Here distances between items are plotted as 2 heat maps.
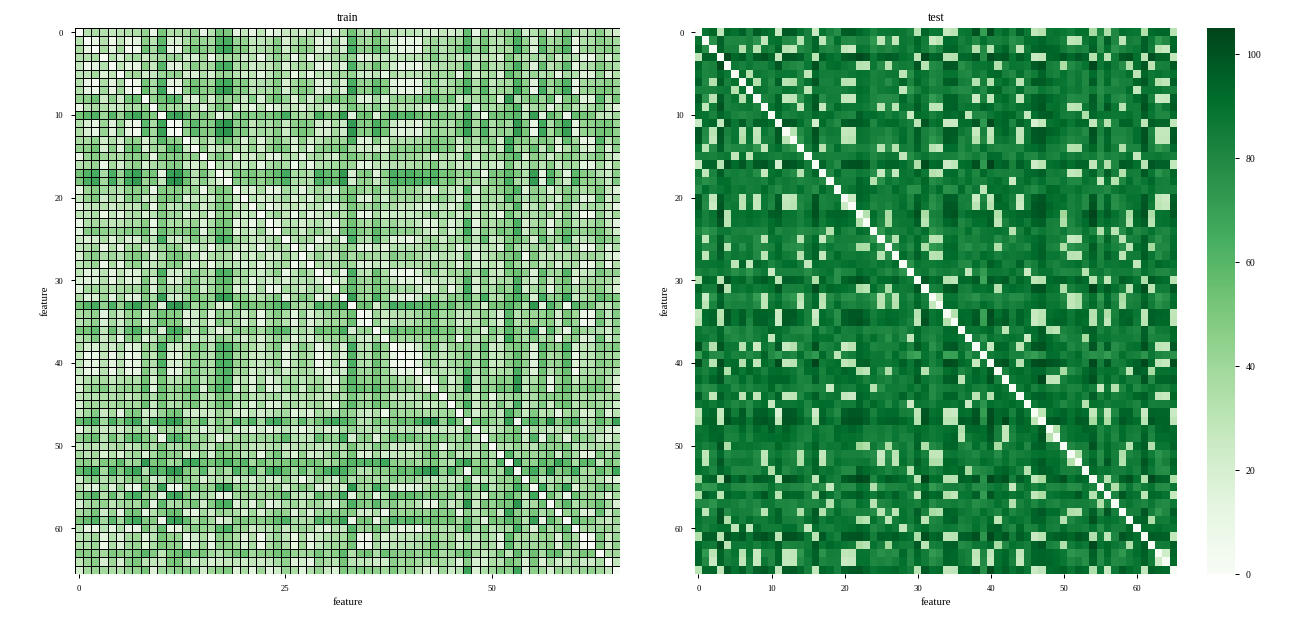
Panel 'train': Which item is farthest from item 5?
52
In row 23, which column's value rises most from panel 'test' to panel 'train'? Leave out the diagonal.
59
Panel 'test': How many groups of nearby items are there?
9
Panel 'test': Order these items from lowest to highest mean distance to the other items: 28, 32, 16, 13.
32, 13, 16, 28
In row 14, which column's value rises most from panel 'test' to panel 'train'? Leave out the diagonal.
52
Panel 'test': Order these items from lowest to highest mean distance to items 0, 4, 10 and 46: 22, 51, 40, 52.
22, 51, 52, 40
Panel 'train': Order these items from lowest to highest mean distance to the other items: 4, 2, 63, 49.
4, 2, 49, 63
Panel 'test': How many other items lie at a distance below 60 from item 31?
8
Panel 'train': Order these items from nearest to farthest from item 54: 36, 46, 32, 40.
46, 36, 40, 32
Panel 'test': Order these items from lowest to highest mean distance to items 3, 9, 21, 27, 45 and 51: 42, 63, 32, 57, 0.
32, 63, 0, 57, 42
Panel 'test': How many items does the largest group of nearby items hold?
13
